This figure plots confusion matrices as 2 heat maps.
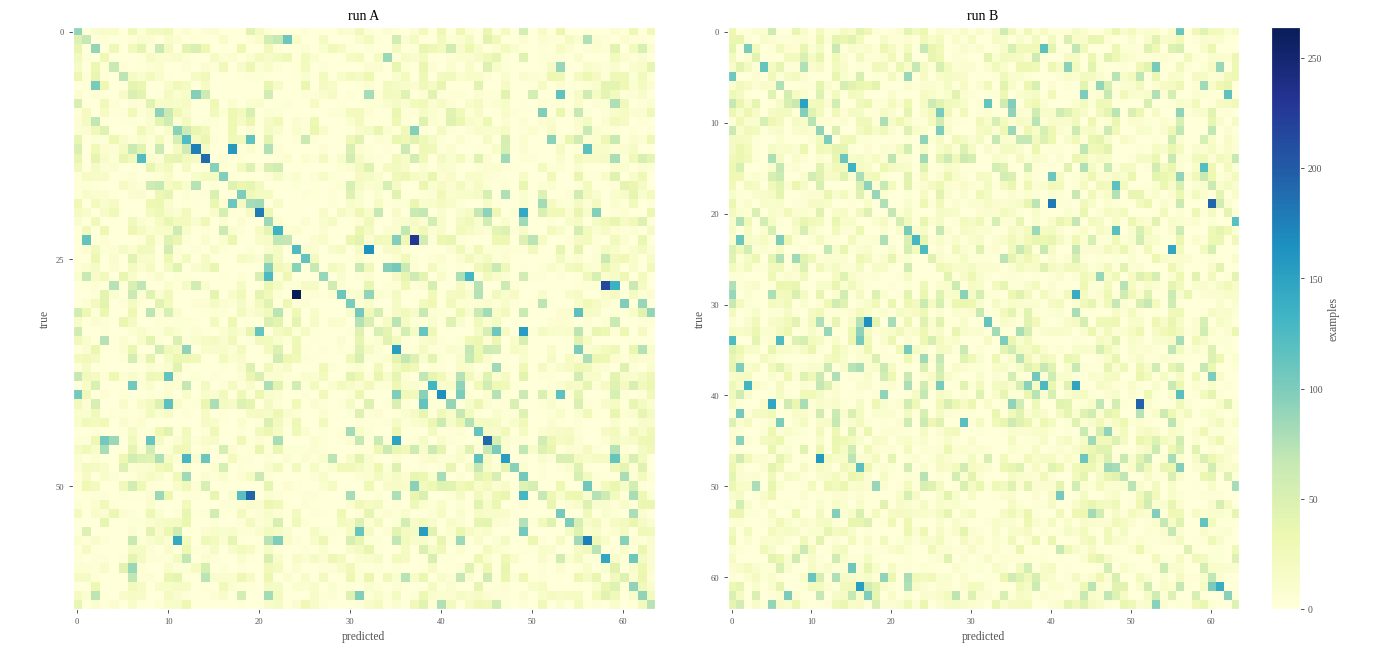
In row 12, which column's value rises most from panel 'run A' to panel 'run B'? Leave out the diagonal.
24
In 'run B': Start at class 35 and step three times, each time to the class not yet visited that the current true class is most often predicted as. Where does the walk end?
16
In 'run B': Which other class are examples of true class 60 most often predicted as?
10
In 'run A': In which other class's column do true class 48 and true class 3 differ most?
34
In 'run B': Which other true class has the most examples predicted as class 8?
25
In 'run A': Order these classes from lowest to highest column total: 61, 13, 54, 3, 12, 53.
54, 13, 3, 53, 61, 12
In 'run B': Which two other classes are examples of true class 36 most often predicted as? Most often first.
24, 26
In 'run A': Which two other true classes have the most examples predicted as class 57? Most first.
20, 51
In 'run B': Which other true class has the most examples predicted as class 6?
34
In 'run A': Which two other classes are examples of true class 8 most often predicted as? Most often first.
59, 0
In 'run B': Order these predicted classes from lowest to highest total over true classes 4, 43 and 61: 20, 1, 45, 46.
20, 46, 1, 45
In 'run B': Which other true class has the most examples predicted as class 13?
53
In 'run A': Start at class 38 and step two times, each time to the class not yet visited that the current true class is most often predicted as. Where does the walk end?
2
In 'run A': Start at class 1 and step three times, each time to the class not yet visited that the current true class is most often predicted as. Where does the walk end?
46
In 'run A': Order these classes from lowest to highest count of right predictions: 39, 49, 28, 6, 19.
6, 28, 19, 49, 39
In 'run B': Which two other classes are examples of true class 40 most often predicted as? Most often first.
56, 19
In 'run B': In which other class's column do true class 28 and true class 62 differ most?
17
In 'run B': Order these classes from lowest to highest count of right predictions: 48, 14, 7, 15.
7, 48, 14, 15
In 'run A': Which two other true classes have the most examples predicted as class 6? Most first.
39, 59
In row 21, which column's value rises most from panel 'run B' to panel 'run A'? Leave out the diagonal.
49
